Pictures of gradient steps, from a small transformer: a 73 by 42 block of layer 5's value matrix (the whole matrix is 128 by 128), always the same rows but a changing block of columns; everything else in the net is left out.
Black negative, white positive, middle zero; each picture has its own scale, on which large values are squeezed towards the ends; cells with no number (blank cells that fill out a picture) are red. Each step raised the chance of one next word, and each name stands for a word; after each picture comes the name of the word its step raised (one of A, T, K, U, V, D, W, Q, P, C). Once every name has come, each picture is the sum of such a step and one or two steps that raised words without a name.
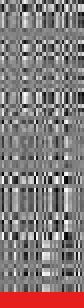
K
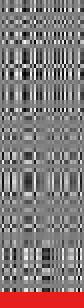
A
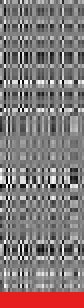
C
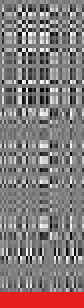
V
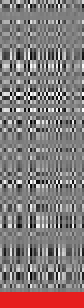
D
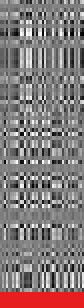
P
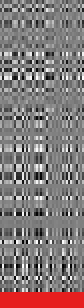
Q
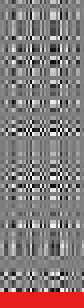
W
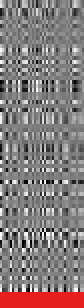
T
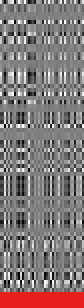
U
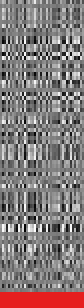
D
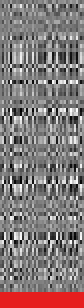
C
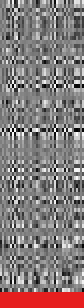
W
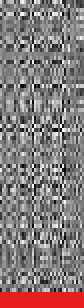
W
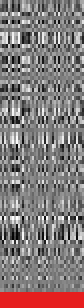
V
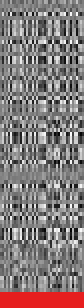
P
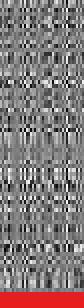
C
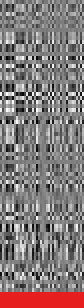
D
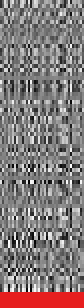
T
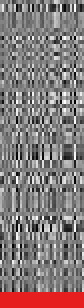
K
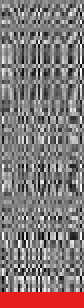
A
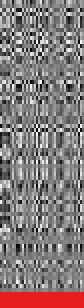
V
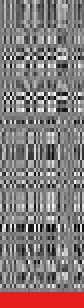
D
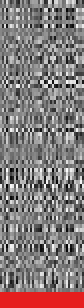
C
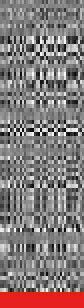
W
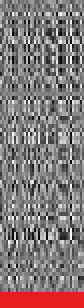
P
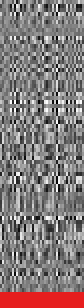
K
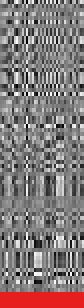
U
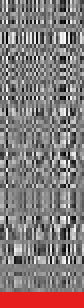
V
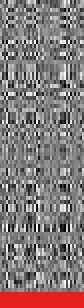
D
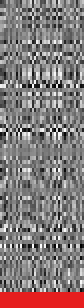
W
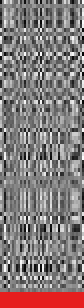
Q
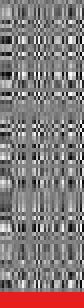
U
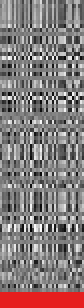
D
